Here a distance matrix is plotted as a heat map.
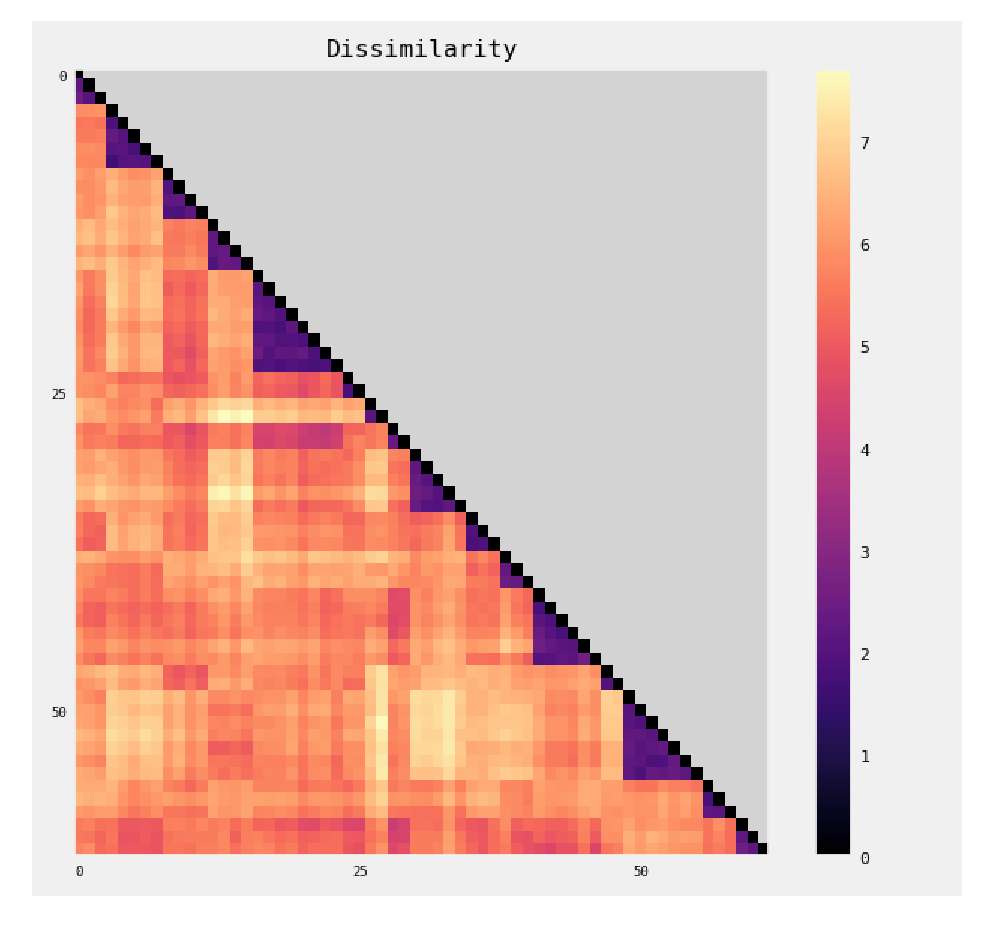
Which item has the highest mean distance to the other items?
27
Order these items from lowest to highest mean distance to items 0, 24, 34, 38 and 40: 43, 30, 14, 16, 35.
30, 35, 43, 16, 14
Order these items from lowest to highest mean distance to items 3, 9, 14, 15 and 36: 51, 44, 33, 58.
44, 58, 51, 33
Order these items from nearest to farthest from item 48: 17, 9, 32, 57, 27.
9, 17, 57, 32, 27
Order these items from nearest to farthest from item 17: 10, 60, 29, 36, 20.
20, 29, 10, 60, 36
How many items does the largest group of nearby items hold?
8
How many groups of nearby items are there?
16
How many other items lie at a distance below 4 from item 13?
3
